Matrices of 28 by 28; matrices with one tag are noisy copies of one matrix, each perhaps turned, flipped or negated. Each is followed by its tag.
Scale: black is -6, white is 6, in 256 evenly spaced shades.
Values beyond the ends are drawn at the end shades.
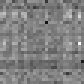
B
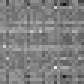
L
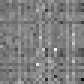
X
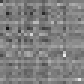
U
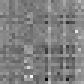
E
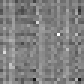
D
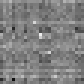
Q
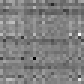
D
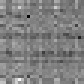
L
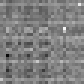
U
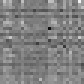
X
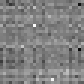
D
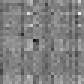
Q
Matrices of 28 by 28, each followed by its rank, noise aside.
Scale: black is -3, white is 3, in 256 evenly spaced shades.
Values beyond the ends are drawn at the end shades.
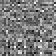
four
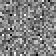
seven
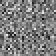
seven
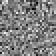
eight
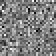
eight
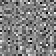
seven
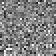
eight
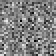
six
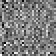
six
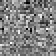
eight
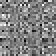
five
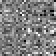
four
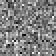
seven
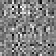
five
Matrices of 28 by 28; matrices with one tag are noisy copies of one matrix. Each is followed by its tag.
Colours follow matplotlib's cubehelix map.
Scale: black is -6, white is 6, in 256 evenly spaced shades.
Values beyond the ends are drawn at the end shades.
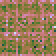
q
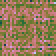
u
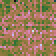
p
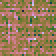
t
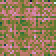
u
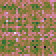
q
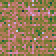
t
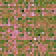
t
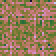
u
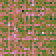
t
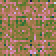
u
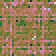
u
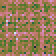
q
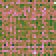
u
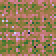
q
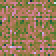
u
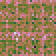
q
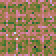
q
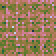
q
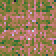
p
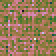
t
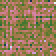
u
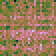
p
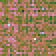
t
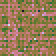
t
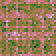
q
